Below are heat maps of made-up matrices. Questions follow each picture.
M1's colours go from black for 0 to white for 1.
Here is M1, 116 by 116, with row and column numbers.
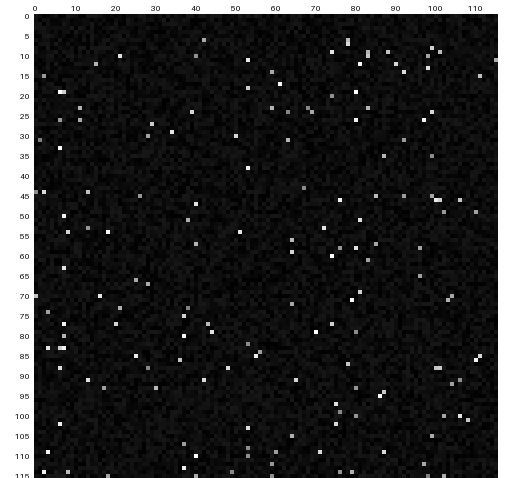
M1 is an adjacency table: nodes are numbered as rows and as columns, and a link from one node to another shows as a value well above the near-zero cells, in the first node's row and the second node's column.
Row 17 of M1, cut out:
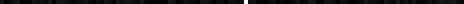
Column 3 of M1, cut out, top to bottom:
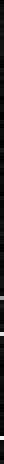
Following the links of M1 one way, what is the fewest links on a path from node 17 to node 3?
3
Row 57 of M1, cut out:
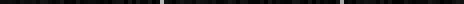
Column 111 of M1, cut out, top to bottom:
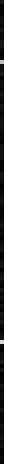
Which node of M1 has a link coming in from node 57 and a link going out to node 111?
node 85
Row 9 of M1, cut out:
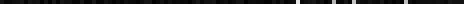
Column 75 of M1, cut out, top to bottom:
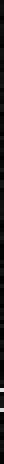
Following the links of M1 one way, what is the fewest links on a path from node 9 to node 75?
4
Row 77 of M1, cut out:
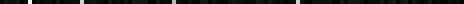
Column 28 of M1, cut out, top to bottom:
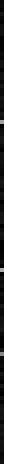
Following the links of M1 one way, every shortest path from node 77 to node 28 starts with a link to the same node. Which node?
node 43
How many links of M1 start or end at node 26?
5
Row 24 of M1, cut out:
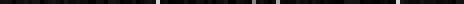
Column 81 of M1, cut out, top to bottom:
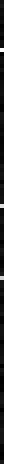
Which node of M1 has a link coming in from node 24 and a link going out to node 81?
node 69
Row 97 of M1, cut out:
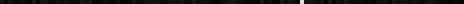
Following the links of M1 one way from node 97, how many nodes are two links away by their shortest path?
1
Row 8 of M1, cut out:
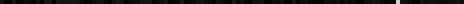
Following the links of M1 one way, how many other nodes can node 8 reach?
2
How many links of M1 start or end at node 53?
9
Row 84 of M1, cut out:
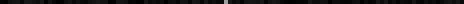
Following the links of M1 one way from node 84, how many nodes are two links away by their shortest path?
1
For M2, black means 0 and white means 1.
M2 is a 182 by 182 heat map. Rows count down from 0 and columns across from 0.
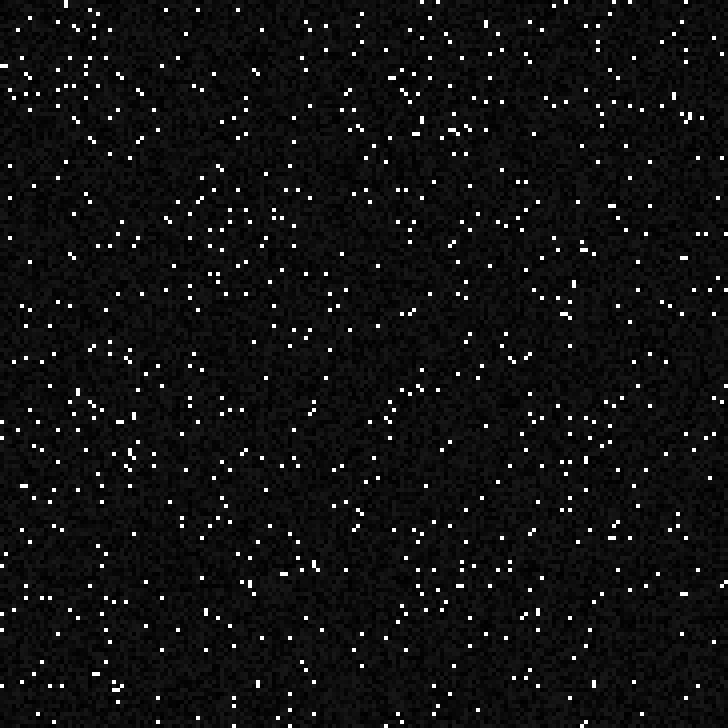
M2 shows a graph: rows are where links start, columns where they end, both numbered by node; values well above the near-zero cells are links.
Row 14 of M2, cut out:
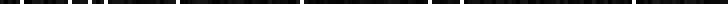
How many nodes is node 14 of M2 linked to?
9
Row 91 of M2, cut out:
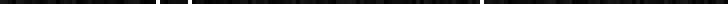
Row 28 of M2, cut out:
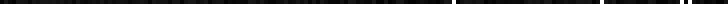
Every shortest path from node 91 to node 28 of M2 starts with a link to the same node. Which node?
node 39
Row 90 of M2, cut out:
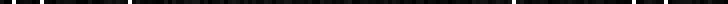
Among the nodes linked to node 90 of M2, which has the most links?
node 32
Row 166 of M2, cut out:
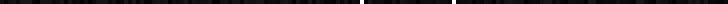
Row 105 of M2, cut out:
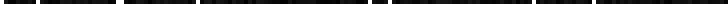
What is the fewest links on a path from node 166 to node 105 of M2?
5
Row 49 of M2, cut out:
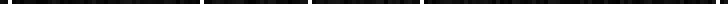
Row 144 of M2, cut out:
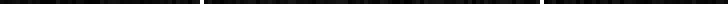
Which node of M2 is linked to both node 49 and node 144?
node 50
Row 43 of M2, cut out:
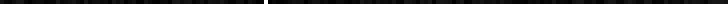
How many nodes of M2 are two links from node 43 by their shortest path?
3
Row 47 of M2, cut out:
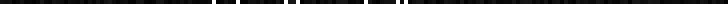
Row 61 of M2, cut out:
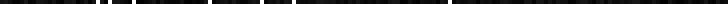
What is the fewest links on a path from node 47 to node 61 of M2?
5
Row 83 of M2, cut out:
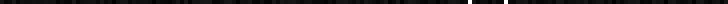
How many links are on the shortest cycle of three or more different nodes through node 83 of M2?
8
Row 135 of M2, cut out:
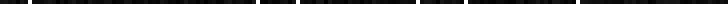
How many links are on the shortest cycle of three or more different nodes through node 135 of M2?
3
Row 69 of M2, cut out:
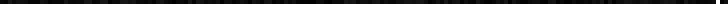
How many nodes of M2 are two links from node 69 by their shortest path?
1
